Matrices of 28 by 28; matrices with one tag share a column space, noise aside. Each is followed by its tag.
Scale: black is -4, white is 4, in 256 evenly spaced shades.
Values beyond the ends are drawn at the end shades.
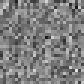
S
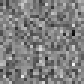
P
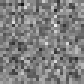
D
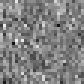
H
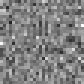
D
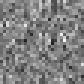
H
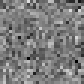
S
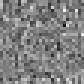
H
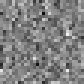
P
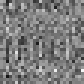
S
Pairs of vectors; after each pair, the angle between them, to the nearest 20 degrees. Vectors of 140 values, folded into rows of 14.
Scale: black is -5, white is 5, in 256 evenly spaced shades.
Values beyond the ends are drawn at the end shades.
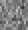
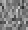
20 degrees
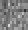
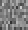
120 degrees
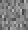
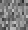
60 degrees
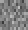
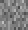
160 degrees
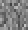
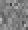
40 degrees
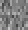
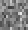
80 degrees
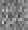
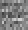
40 degrees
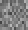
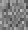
160 degrees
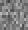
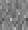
120 degrees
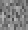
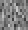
40 degrees
